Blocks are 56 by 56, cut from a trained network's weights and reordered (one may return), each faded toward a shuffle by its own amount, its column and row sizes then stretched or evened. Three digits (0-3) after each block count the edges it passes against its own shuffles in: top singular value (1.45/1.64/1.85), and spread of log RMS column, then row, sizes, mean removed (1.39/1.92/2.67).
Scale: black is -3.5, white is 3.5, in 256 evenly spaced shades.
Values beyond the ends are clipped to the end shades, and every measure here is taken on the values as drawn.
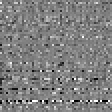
2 1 3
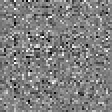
2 2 1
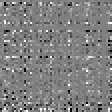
1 3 3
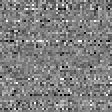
1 1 3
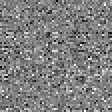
2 0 1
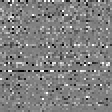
1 1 3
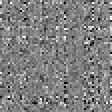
1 3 2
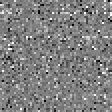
0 0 1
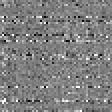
0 1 3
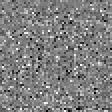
0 0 1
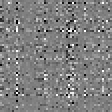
2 3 2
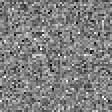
0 0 0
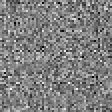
2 0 2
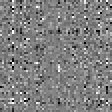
2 3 2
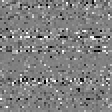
2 0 3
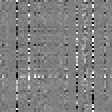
3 3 0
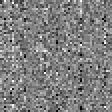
1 2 0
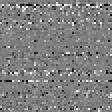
1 0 3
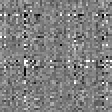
2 2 2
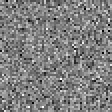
0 0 0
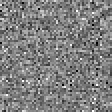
1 1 0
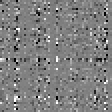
2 3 2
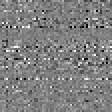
0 1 3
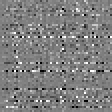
2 2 3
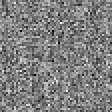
1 0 0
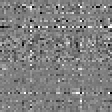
2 1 3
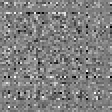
0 2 3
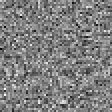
3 1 1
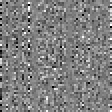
1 3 0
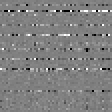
3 0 3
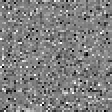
0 0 1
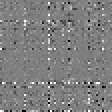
3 2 3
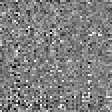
2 2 2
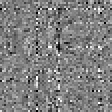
3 2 2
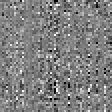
1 3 1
